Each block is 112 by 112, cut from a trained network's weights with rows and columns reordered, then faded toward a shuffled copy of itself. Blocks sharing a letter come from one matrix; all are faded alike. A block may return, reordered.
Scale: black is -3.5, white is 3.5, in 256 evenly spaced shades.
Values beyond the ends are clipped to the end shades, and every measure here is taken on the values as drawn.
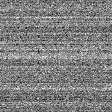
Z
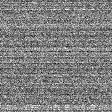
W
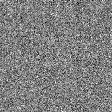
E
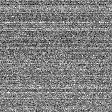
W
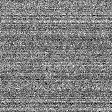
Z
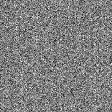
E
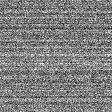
W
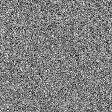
E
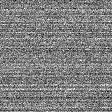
W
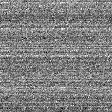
W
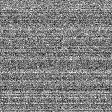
W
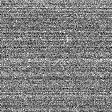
Z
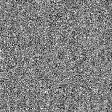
E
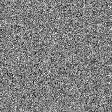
E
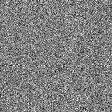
E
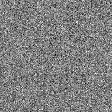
E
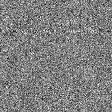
E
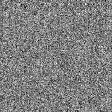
E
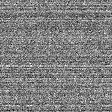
Z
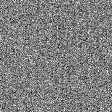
E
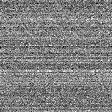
Z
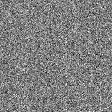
E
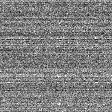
Z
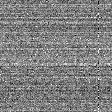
W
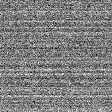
Z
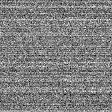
Z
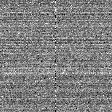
W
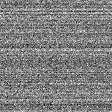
W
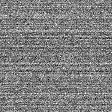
Z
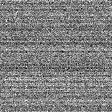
Z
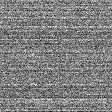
W
